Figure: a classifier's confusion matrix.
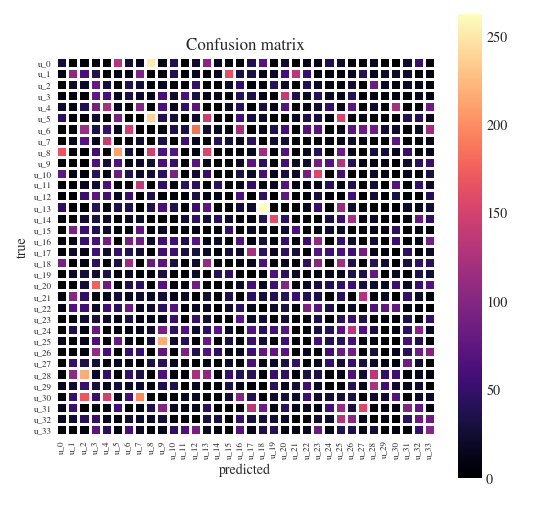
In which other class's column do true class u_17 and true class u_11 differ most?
u_7
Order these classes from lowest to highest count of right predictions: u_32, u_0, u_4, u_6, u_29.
u_0, u_29, u_32, u_4, u_6
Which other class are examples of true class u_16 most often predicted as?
u_23
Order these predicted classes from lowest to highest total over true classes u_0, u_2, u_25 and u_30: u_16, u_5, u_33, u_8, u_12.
u_33, u_12, u_16, u_5, u_8
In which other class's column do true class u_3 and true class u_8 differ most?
u_5
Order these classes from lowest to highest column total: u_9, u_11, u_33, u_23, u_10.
u_11, u_10, u_33, u_23, u_9
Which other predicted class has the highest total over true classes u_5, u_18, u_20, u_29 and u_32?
u_25
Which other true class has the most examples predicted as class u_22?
u_10
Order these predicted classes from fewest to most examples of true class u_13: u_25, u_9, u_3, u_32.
u_32, u_3, u_9, u_25
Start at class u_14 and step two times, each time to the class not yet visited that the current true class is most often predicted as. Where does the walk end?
u_28
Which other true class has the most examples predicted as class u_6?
u_18
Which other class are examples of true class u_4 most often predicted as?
u_30
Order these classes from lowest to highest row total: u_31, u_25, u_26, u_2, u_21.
u_2, u_21, u_25, u_31, u_26
